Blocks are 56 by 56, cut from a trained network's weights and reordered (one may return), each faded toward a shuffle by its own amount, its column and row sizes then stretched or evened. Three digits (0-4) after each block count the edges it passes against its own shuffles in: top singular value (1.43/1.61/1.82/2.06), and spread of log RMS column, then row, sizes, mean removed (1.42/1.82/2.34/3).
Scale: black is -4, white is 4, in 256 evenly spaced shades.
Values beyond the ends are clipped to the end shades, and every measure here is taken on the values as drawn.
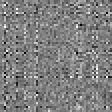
4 3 2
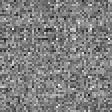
3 0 1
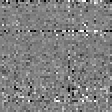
2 2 3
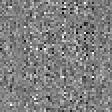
0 3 1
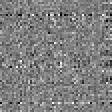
2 2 2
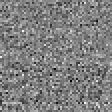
2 1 1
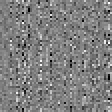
3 4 0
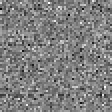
1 1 1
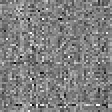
1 2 2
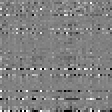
3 1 4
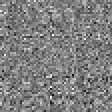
2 1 1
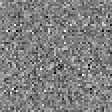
0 0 2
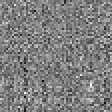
4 2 0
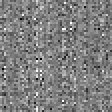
1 3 0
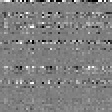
4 1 4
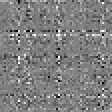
3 3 3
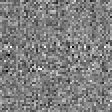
1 0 2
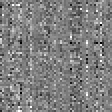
1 4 0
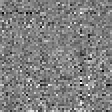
2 1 2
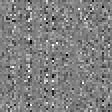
0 4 1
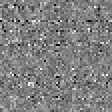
2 1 2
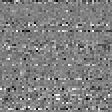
0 0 4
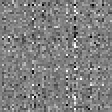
2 3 2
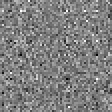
2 2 1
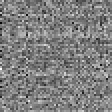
3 2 0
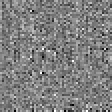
1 2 1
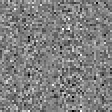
1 2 0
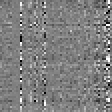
4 4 0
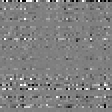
3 1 4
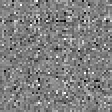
0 2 2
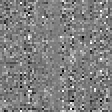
0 4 1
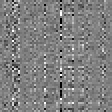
4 4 0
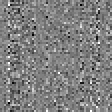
3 4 0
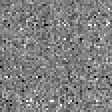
0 0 2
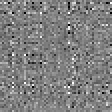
3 3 3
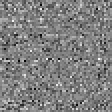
0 1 3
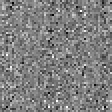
0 2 1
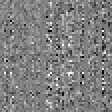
1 4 0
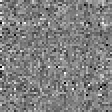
1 2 2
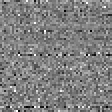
2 0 3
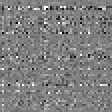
0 2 4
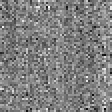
1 2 0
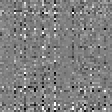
2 3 3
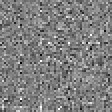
0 2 1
